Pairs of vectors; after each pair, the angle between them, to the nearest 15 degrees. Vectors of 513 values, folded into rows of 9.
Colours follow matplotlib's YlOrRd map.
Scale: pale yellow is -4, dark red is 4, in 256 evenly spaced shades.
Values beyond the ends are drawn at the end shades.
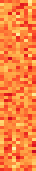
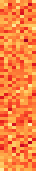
105 degrees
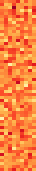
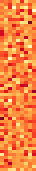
135 degrees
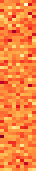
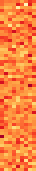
45 degrees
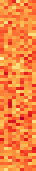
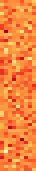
90 degrees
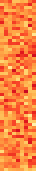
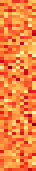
150 degrees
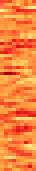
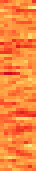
15 degrees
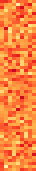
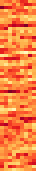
60 degrees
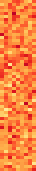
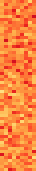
60 degrees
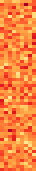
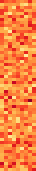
135 degrees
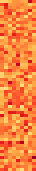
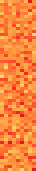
45 degrees
